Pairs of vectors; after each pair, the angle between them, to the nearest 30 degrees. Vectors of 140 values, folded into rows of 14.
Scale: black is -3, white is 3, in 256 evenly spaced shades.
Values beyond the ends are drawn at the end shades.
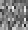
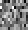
60 degrees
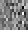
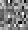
60 degrees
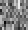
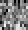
150 degrees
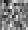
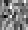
30 degrees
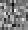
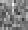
150 degrees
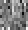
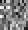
120 degrees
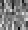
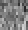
60 degrees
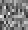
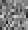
30 degrees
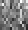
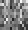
30 degrees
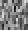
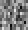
120 degrees
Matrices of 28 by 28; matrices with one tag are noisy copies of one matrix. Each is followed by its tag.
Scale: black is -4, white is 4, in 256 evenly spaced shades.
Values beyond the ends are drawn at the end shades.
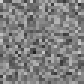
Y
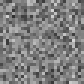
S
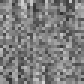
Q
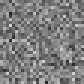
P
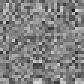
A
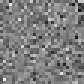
Y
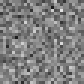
S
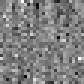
Q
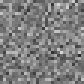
Y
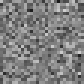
Y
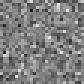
Y
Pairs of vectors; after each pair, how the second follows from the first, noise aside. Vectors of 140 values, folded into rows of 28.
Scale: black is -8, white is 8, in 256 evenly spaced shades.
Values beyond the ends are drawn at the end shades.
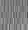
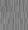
reversed, negated, shrunk.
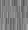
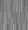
reversed, negated, shrunk.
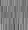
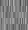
reversed, negated.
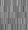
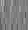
partly zeroed.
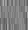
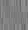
reversed, negated, shrunk.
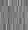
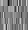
negated, scaled up.
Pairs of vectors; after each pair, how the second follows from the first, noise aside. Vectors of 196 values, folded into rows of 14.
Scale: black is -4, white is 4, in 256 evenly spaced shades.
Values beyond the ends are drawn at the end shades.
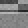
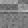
negated, shrunk.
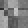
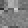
partly zeroed.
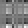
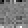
reversed, negated, partly zeroed.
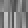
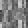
wrapped around.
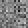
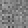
reversed, shrunk.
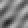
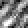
negated, scaled up.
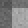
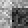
negated, scaled up.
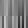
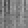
reversed, shrunk.
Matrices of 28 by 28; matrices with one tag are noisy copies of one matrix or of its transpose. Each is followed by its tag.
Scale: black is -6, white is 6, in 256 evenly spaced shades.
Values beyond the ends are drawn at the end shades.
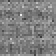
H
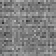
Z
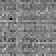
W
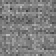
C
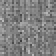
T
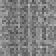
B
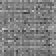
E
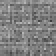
T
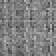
C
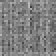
E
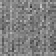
E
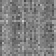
H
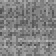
B
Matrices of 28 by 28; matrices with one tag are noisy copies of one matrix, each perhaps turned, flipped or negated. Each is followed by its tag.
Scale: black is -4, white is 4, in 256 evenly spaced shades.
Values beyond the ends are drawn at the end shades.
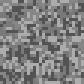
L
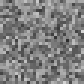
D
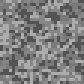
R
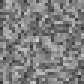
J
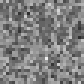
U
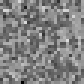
D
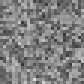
L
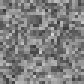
D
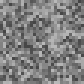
J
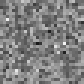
D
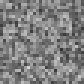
D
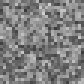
U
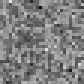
U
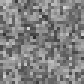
R
